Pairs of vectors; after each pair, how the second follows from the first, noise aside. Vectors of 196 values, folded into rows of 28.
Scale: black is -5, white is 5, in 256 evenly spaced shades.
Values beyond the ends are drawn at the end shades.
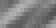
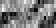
wrapped around, negated, scaled up.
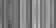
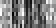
wrapped around, negated, scaled up.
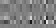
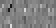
reversed, partly zeroed.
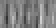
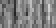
reversed, negated.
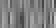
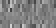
wrapped around, partly zeroed.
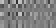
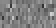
wrapped around, partly zeroed.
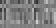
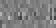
reversed, partly zeroed.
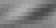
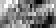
wrapped around, negated, scaled up.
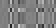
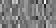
reversed, negated.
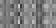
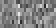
sign-scrambled.
